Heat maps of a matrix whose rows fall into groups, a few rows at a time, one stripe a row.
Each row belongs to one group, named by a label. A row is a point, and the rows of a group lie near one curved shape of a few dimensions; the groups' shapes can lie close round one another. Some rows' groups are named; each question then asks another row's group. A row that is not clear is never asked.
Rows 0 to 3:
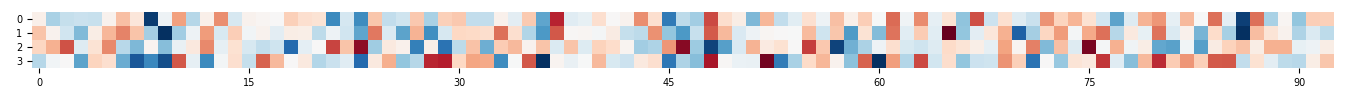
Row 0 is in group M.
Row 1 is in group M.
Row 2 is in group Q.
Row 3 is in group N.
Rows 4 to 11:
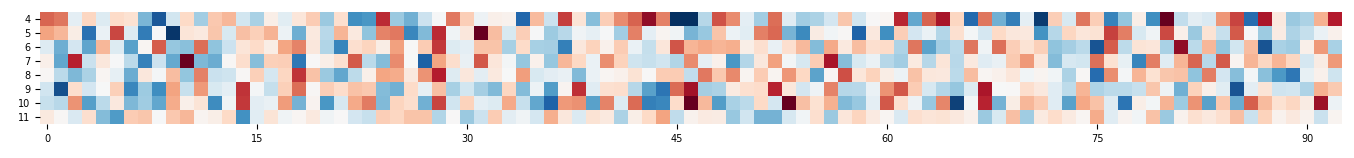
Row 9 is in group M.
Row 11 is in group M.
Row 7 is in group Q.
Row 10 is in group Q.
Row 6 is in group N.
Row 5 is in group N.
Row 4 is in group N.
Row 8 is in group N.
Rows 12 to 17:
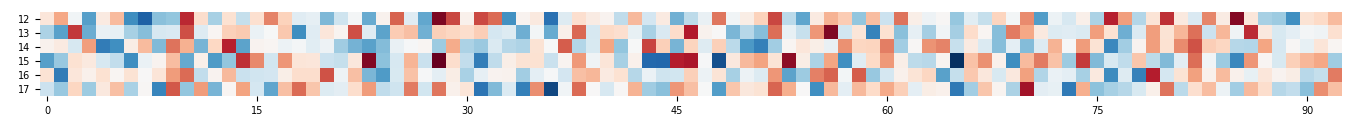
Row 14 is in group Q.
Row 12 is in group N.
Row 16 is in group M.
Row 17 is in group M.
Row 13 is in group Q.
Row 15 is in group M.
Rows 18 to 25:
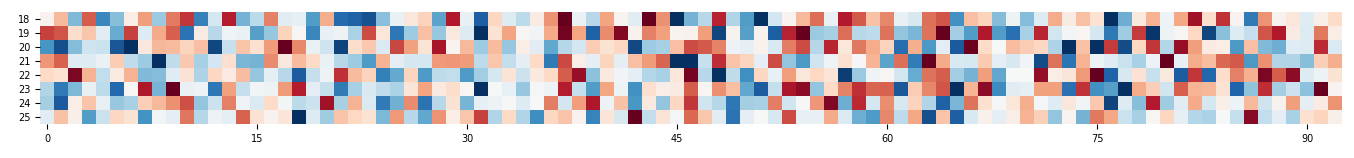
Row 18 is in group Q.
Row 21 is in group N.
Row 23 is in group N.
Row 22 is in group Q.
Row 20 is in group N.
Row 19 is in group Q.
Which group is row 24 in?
M
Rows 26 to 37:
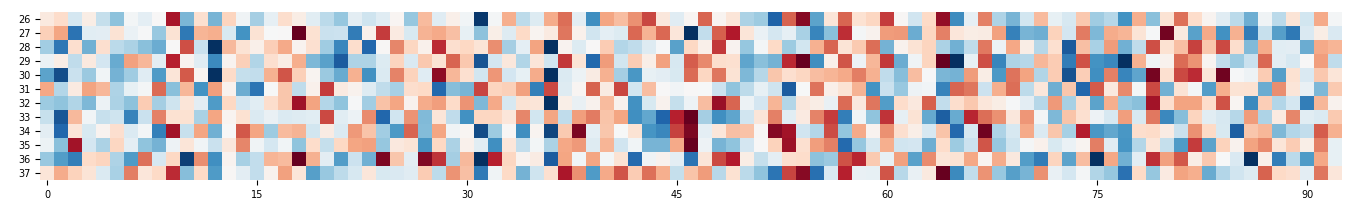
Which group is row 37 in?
Q
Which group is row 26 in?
Q
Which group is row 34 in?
M
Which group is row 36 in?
N
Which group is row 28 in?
N
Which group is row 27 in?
N
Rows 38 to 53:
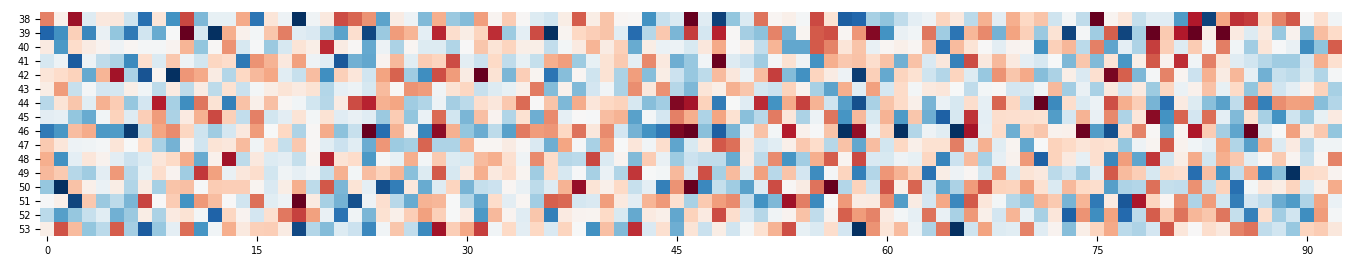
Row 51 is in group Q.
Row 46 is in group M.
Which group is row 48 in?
M
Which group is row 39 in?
N
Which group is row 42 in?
N
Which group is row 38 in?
Q
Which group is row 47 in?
M
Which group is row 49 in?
N
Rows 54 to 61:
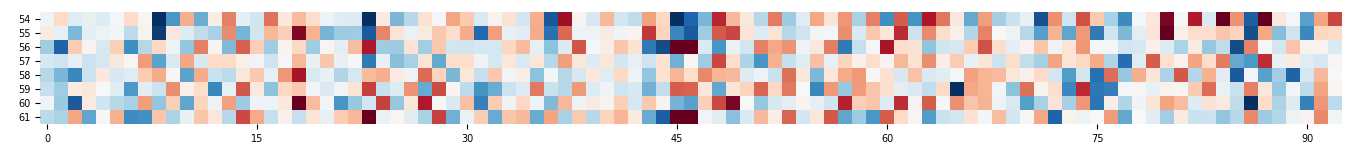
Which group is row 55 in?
N
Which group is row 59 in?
M
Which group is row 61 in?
Q
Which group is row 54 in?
N
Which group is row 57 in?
M
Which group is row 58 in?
N
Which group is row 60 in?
N
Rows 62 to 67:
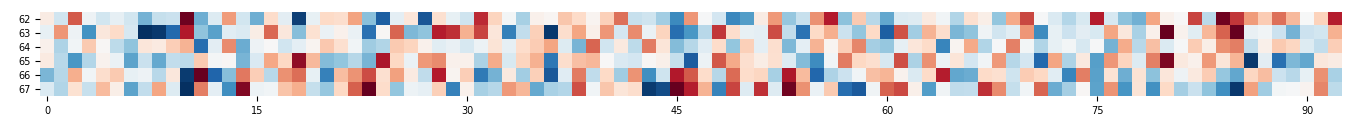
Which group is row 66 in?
M
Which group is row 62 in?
Q
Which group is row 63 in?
N
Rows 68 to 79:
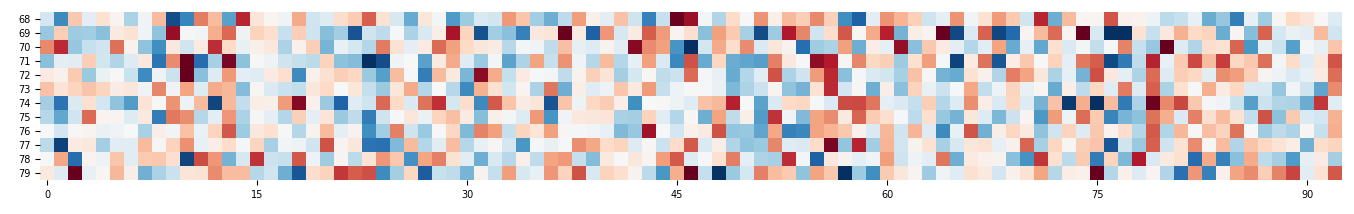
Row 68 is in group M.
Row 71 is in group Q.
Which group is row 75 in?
M
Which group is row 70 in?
N
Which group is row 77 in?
M
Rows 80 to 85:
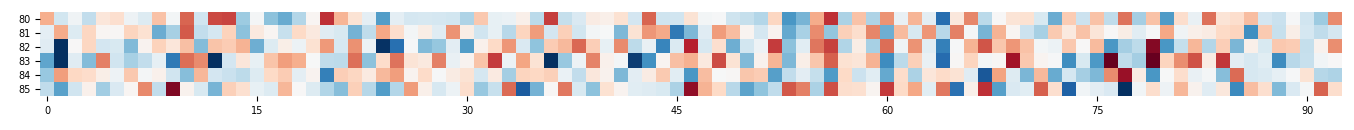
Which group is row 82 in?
M
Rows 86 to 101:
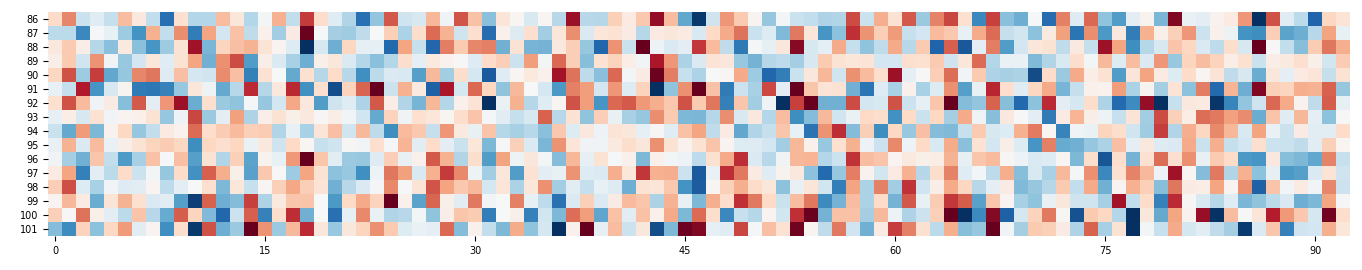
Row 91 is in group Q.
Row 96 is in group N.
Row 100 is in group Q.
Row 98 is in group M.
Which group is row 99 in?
M
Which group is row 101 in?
M
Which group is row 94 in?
Q
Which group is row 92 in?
Q
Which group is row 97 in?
N
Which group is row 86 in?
N
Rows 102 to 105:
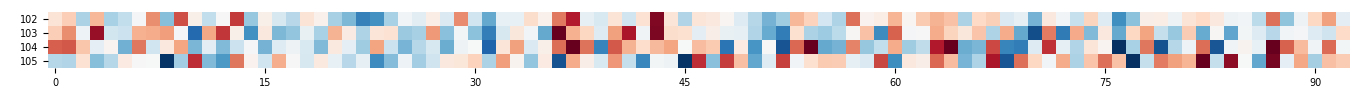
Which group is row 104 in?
Q
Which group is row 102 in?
Q
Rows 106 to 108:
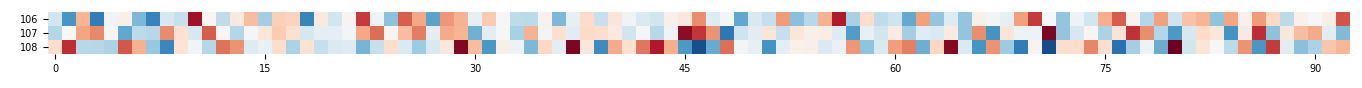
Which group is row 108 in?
N
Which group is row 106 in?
Q
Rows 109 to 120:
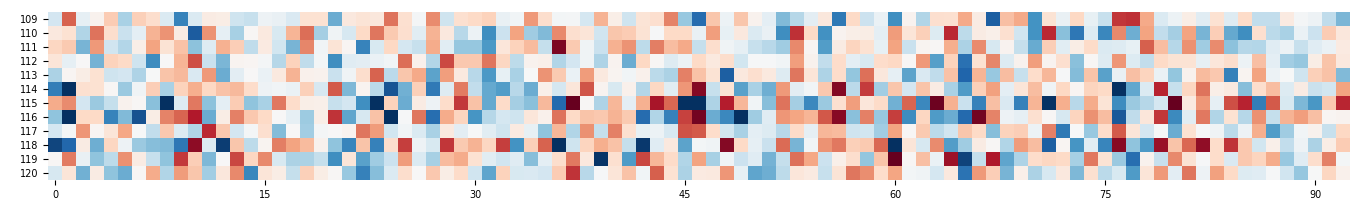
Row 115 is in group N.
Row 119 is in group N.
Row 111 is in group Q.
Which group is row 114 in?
M
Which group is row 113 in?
M
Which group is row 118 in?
N
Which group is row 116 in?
M
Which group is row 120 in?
Q
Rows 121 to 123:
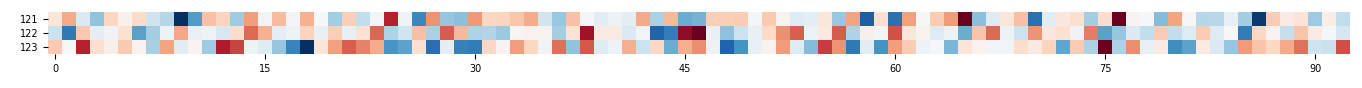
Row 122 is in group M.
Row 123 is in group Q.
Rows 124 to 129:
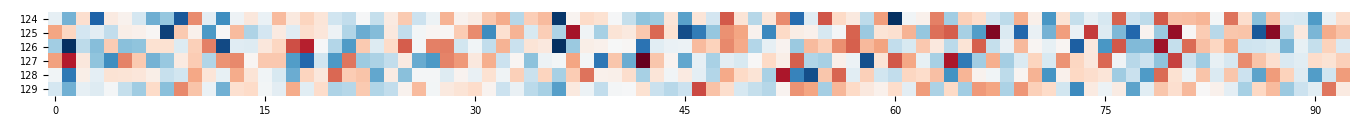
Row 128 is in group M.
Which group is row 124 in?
N
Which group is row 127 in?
N
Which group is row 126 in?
N
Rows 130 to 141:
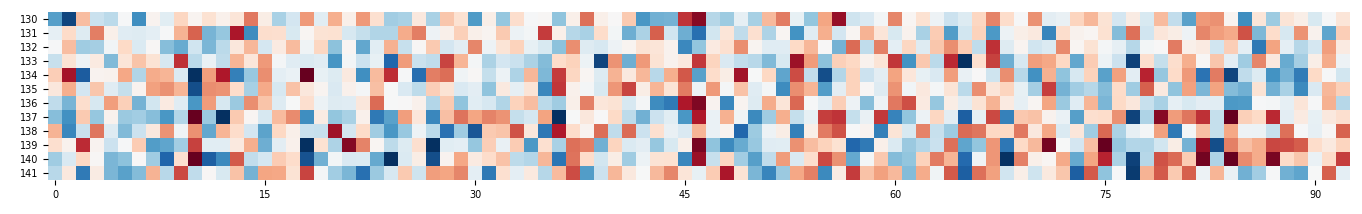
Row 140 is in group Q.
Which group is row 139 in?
Q
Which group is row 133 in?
N
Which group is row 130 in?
M
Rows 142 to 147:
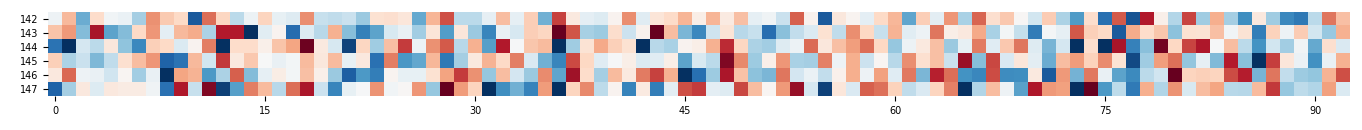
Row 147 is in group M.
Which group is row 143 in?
Q
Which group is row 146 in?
N
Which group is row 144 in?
N
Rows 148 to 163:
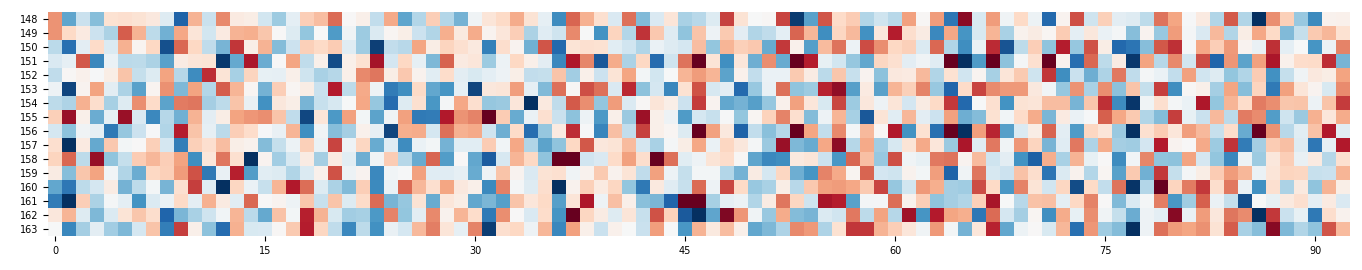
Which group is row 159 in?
M
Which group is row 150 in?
M
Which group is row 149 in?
N
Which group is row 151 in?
Q
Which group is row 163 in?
N
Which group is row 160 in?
N
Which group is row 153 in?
M
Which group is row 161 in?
M
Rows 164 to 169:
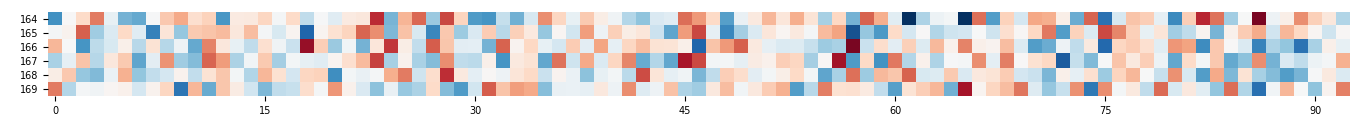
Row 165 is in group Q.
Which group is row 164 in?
M
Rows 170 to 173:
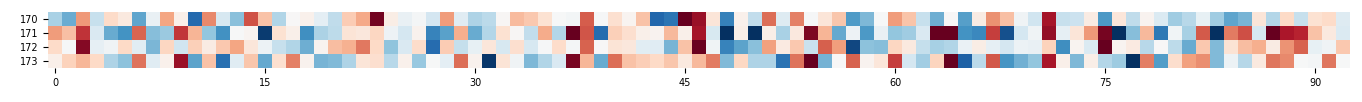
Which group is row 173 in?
Q
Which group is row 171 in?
Q
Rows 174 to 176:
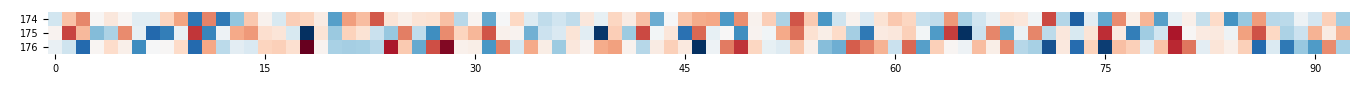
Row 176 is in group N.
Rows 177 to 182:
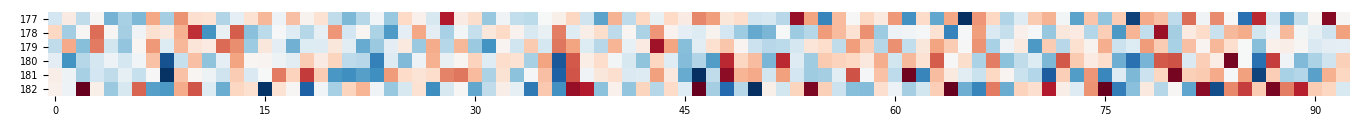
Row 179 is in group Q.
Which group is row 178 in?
M
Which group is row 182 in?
Q
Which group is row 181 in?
N
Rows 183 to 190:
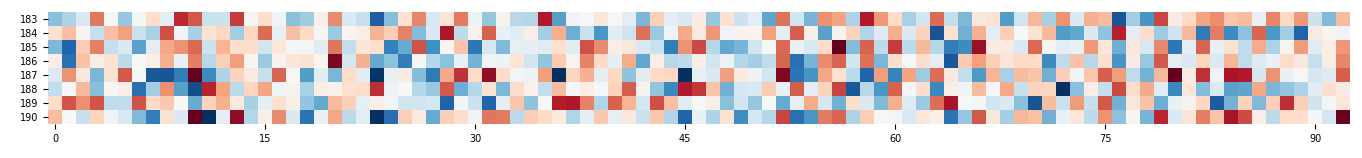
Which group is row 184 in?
N
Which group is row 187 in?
N
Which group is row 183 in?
M
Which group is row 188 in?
Q
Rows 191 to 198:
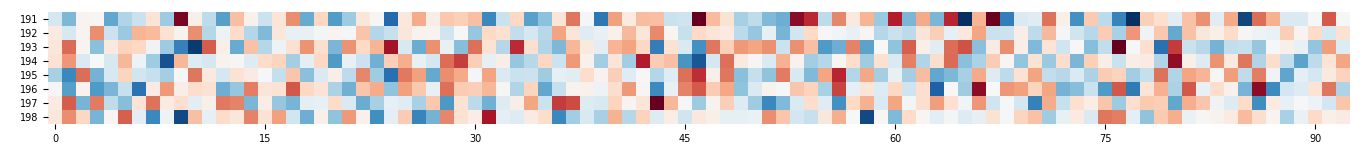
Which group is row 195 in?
Q
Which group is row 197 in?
Q
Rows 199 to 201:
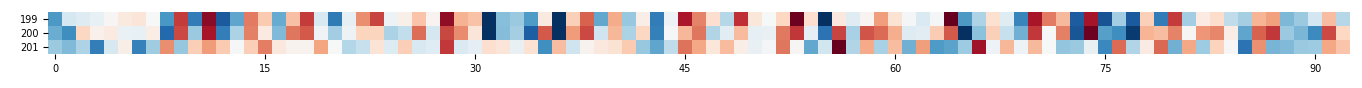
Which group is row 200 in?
M
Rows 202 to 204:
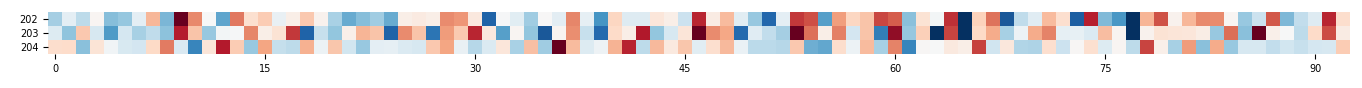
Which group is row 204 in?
Q
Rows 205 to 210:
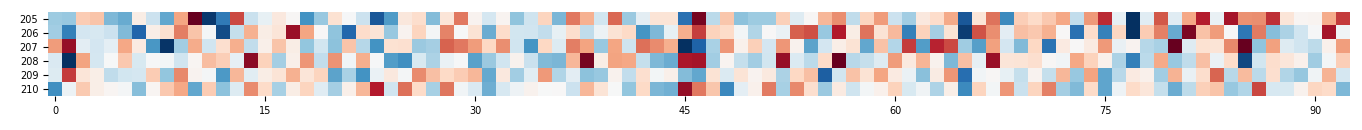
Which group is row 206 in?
N
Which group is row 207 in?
N
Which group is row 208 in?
M
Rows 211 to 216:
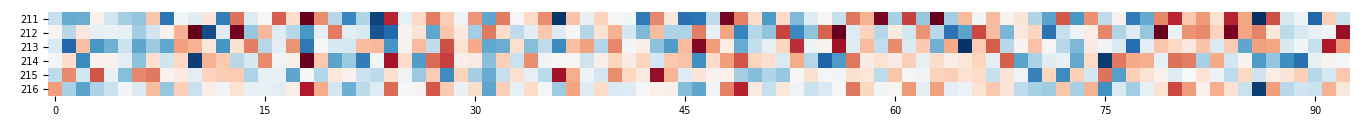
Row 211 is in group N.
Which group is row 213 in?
Q
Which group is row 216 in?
N
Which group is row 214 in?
N
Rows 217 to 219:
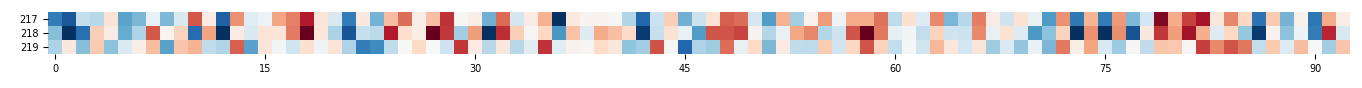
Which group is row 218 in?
N
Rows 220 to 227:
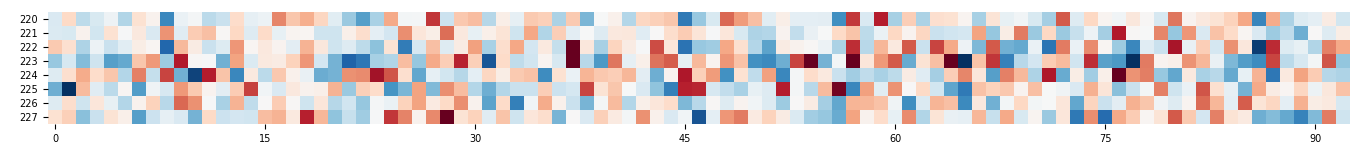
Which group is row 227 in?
N
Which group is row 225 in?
M
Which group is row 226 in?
M
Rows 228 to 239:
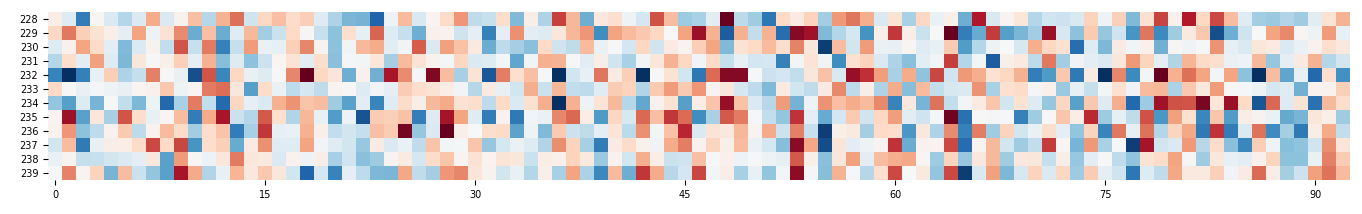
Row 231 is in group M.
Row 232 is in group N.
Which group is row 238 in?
N
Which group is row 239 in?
N
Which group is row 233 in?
Q
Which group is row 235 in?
N
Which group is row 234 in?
N
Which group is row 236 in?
N
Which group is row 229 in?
Q
